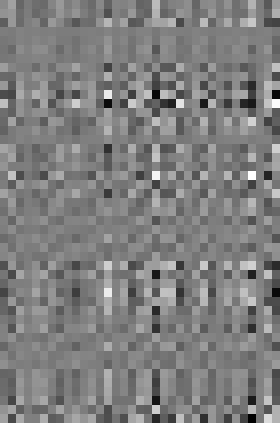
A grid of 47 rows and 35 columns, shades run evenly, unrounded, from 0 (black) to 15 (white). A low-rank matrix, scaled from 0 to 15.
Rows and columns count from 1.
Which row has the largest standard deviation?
12
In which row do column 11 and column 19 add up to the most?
11
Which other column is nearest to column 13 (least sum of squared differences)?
7
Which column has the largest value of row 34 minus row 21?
32
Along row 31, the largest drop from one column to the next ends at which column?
20
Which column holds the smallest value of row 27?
35
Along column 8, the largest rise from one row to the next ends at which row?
46
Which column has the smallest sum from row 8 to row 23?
14
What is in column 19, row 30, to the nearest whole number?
9
